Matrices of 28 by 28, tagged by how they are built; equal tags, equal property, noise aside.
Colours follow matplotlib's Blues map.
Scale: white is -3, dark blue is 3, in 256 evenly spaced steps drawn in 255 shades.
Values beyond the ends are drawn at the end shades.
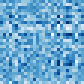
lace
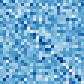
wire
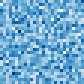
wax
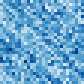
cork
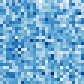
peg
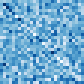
wire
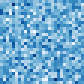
wax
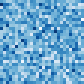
wax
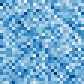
cork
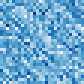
cork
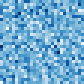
wax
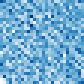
cork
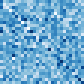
wire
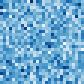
wax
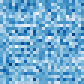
peg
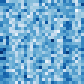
peg
